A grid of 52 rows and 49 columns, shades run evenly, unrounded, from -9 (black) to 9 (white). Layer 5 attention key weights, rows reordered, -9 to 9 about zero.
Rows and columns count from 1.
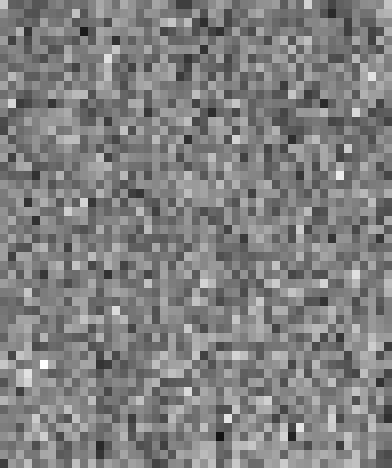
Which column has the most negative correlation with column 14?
24
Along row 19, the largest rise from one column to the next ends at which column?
41
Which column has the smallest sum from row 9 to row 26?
36
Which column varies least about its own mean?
8
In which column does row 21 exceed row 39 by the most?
28
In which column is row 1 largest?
39
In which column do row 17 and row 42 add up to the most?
22
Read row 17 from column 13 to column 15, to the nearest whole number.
-3 1 -1
